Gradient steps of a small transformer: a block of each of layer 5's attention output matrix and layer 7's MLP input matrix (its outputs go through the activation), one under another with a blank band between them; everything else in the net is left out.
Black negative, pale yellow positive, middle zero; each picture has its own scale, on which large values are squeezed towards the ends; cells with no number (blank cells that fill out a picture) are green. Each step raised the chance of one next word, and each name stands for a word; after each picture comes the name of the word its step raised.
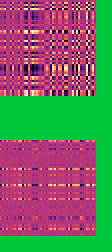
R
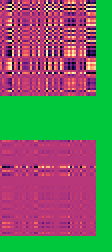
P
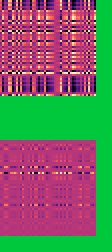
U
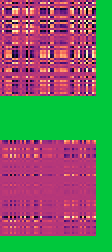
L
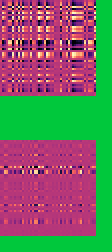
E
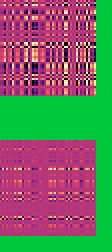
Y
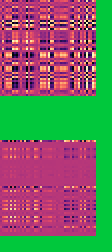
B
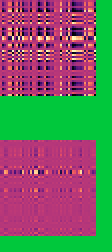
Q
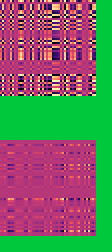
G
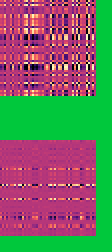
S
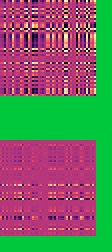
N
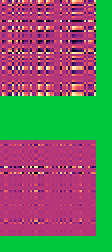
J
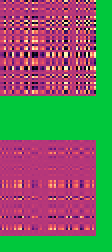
B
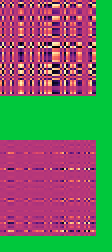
Y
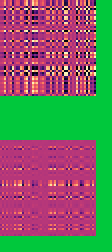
U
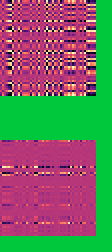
J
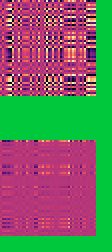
G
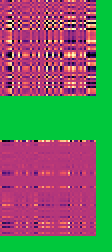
B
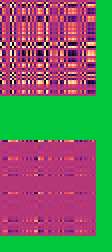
Y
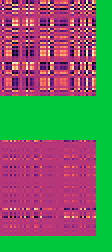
P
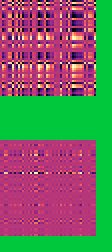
S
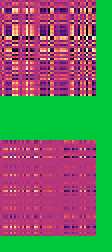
Q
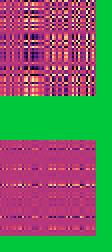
G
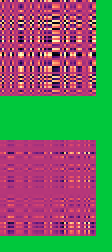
B
